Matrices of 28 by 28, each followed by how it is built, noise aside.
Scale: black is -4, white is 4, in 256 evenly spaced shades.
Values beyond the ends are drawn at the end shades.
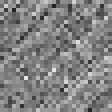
Hankel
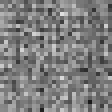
blocks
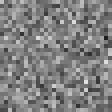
noise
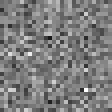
low rank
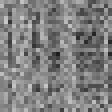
blocks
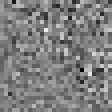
upper triangular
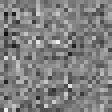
low rank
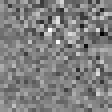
upper triangular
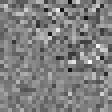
upper triangular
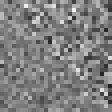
upper triangular
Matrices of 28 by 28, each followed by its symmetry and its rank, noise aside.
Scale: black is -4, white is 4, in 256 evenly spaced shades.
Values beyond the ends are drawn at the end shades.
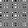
symmetric, rank one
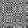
no symmetry, rank two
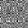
no symmetry, rank three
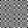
symmetric, rank one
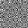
symmetric, rank three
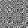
symmetric, rank three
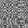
no symmetry, rank three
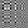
no symmetry, rank one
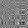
no symmetry, rank two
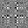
symmetric, rank one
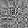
no symmetry, rank three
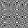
antisymmetric, rank two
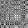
symmetric, rank three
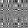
no symmetry, rank one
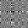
no symmetry, rank two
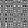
antisymmetric, rank two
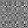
no symmetry, rank two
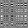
no symmetry, rank one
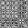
symmetric, rank two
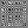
symmetric, rank two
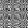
antisymmetric, rank two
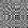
symmetric, rank two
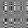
no symmetry, rank one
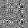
no symmetry, rank three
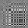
symmetric, rank one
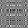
no symmetry, rank one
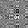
no symmetry, rank two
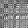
symmetric, rank two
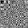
symmetric, rank three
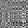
antisymmetric, rank two
